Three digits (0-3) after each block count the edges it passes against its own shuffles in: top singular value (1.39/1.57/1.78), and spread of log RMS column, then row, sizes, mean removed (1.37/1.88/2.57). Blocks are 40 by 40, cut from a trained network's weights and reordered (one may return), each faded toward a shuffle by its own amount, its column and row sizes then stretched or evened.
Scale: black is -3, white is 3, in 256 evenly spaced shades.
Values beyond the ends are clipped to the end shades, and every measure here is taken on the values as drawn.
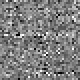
0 1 1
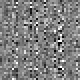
2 3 0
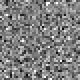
1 0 2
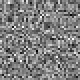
2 0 1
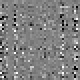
0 3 2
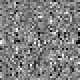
1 2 1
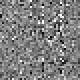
1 2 1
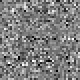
0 0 2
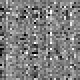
1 2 2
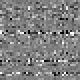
2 1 3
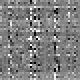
2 3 0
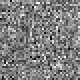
0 1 0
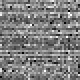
3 1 0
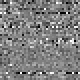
0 0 3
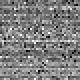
2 0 0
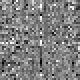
2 2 2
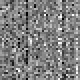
2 2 0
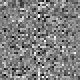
2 2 1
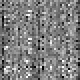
2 2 1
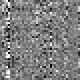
2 3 0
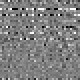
2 0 3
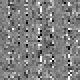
0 3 0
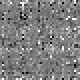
0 2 1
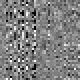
3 3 1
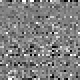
0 1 3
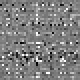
0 1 3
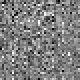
2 2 1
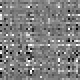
1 3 2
